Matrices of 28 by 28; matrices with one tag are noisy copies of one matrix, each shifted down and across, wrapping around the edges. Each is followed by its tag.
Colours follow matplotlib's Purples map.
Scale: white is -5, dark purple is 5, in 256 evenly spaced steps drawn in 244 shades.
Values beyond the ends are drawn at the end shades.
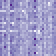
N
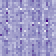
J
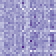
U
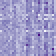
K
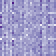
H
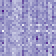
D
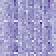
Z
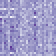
N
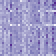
H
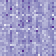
J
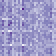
H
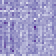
N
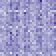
J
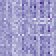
K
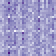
J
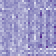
K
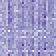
D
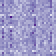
Z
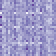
J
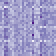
U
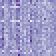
H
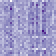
N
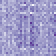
N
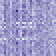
K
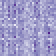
D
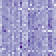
U
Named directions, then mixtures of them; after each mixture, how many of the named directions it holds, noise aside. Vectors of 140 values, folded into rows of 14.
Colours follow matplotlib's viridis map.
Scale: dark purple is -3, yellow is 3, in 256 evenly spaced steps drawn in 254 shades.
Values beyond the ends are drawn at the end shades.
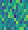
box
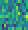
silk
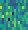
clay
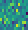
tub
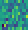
one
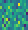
three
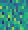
two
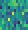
one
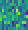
two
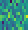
four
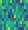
one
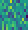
two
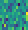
two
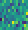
one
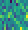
three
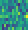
one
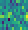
three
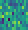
one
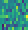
one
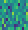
three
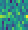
four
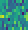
two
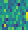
two
